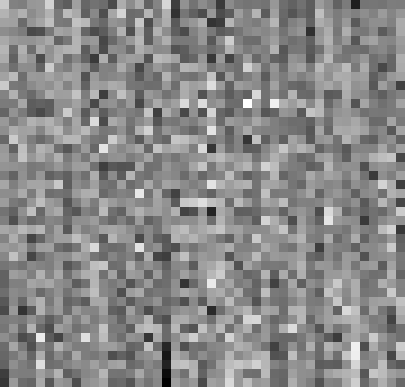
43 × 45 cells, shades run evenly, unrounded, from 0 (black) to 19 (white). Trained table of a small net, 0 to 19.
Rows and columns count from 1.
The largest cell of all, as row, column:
12, 28
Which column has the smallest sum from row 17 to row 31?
8
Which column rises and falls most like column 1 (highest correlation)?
19
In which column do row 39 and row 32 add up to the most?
40
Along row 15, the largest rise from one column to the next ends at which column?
24
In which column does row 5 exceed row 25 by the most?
41
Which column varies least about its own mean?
27
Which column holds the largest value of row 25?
37
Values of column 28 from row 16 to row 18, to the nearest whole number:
4 7 12
